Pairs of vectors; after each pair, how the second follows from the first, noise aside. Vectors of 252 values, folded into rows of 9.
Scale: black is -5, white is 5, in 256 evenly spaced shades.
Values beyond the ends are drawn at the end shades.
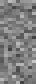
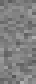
negated, shrunk.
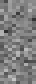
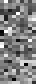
negated, scaled up.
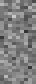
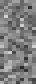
reversed, negated.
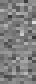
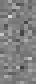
negated, partly zeroed.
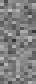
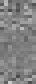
negated, partly zeroed.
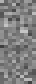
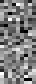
negated, scaled up.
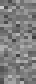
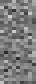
wrapped around, negated.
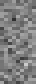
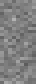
negated, shrunk.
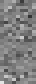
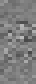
partly zeroed.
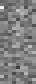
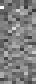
copied.
